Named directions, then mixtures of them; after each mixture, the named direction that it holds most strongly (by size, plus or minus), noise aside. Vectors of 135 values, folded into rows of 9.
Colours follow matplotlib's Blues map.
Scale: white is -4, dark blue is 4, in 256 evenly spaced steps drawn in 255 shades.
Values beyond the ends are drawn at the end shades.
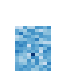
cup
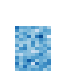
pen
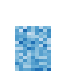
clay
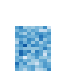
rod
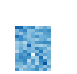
cup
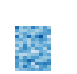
pen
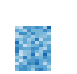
rod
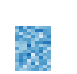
cup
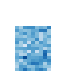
rod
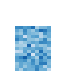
cup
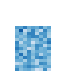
clay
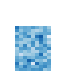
pen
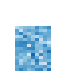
cup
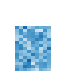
clay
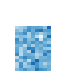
rod
